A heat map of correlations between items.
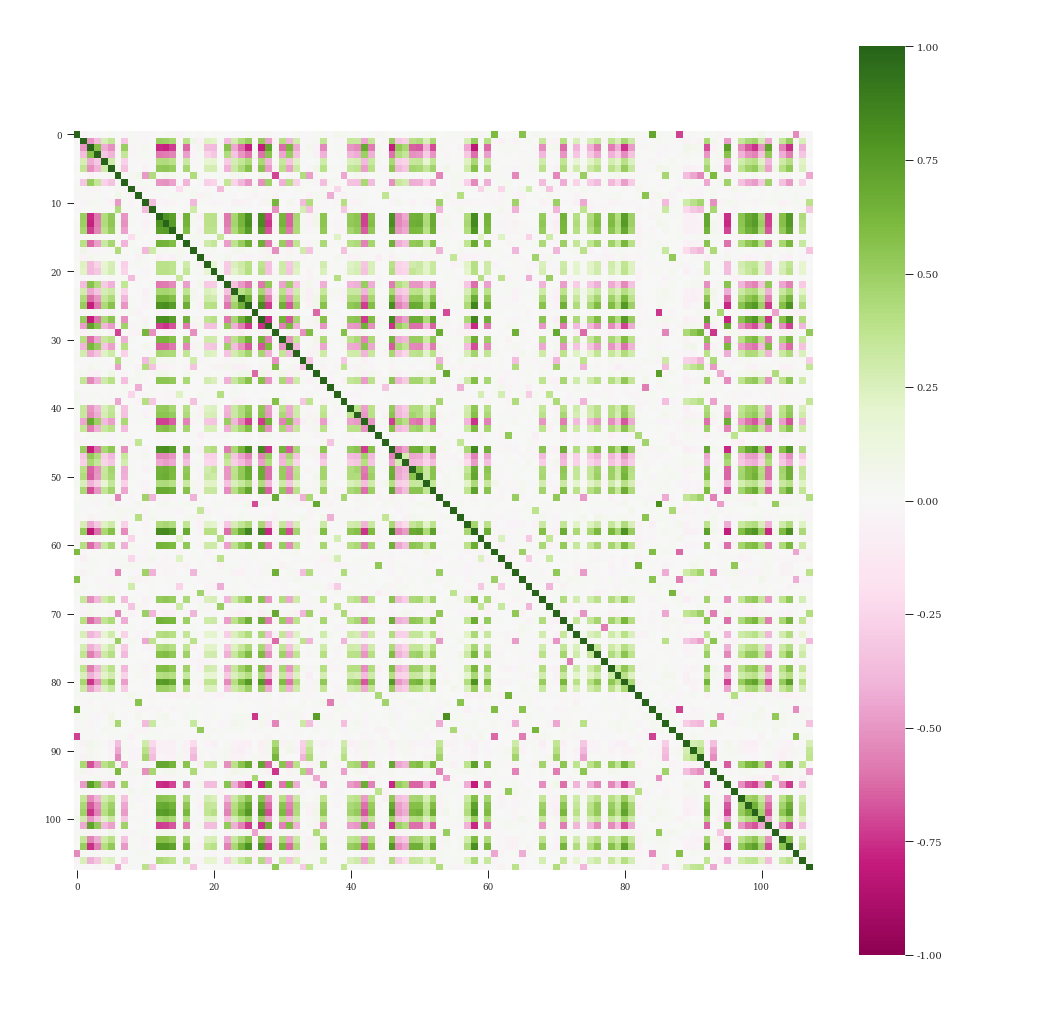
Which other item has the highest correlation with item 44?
63
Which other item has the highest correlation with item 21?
69
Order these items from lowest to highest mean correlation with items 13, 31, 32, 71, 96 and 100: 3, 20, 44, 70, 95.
95, 3, 70, 44, 20
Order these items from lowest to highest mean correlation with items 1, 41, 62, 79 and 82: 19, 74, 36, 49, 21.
74, 21, 19, 36, 49
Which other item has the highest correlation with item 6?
93
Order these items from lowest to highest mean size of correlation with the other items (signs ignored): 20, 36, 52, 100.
20, 100, 36, 52
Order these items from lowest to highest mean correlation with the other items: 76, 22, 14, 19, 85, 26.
22, 26, 85, 19, 76, 14
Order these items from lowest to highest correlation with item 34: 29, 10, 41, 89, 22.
41, 22, 89, 10, 29
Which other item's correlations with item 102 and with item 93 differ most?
29
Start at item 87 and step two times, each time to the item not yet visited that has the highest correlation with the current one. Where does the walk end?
18
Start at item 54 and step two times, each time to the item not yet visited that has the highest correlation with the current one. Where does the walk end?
35
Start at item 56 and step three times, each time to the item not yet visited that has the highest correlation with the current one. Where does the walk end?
45
